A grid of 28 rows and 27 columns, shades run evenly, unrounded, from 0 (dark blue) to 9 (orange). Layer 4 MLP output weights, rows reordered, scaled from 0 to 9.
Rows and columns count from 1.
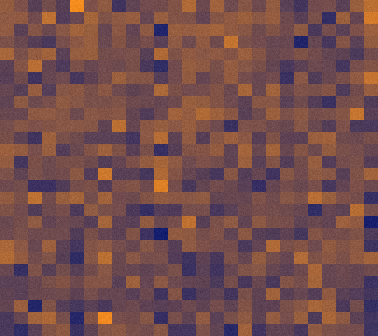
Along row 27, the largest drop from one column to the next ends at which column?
9
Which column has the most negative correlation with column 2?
5
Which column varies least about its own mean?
21
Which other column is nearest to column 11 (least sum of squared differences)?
25
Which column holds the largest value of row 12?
12
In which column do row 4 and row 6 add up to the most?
17
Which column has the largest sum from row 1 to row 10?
27
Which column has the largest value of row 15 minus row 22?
6
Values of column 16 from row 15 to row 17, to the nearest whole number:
2 4 3
